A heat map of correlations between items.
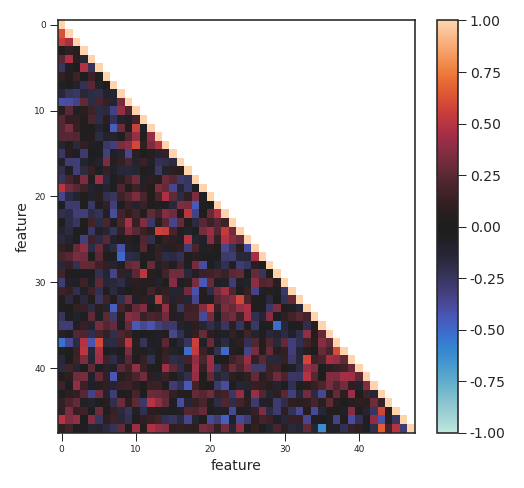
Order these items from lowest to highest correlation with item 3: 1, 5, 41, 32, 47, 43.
32, 47, 1, 43, 41, 5
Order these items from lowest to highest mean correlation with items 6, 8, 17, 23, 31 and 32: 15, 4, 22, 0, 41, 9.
15, 41, 0, 4, 9, 22
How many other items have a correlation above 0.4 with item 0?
4
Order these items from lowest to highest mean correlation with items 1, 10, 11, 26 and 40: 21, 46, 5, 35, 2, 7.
35, 7, 21, 5, 46, 2
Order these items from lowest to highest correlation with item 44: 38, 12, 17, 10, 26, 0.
26, 17, 38, 0, 10, 12
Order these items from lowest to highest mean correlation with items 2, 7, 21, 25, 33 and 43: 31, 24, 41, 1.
31, 1, 41, 24
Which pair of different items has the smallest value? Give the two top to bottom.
35, 47
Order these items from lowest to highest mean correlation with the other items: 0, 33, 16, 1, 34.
16, 0, 1, 34, 33
